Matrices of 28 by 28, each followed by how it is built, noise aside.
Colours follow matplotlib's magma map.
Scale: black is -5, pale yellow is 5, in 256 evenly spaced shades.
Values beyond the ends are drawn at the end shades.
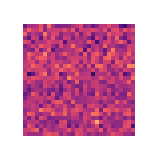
repeating columns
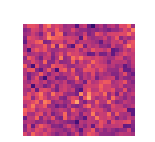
smooth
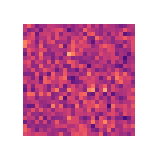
low rank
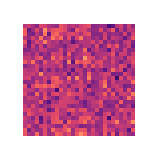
blocks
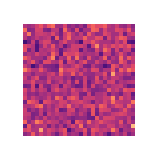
repeating columns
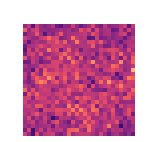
smooth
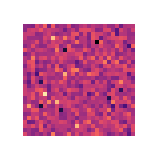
sparse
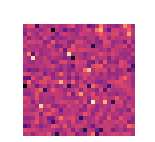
sparse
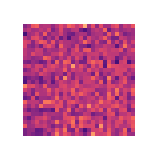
blocks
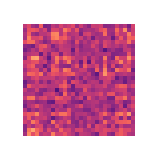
blocks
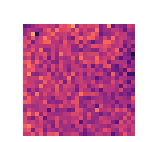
smooth
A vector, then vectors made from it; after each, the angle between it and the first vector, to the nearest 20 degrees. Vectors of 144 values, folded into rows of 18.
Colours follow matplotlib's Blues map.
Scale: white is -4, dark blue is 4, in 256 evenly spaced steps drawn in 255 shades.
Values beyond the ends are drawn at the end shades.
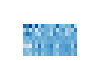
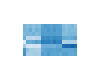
80 degrees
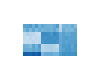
80 degrees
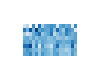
160 degrees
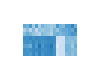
80 degrees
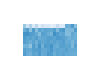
80 degrees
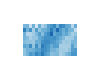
120 degrees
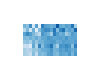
40 degrees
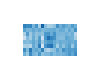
60 degrees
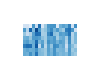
140 degrees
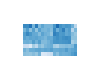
60 degrees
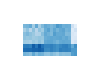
80 degrees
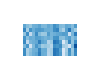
100 degrees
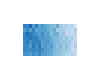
80 degrees
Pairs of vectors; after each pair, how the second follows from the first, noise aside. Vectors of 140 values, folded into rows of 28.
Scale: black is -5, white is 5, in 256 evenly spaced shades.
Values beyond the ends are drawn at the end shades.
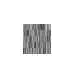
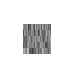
reversed.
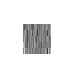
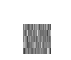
sign-scrambled.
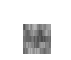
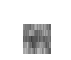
reversed.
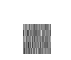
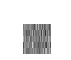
reversed.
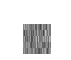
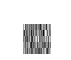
scaled up.
